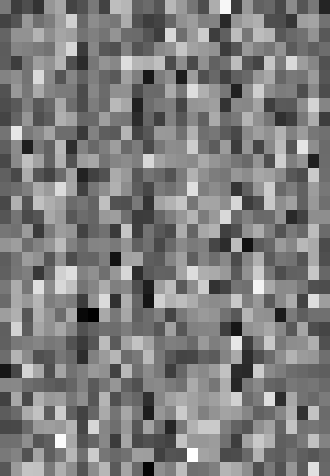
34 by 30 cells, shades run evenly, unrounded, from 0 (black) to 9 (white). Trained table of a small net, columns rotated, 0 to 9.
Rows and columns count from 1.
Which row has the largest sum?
22
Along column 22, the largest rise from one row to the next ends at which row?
25
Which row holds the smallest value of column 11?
19
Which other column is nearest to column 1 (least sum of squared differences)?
30
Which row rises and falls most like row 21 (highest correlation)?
3
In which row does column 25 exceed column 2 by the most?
5
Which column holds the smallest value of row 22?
14
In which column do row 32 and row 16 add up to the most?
6
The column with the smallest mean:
8
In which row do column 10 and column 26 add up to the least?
1
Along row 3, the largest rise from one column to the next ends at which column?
16
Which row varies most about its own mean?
21
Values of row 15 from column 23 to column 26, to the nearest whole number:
2 3 7 5
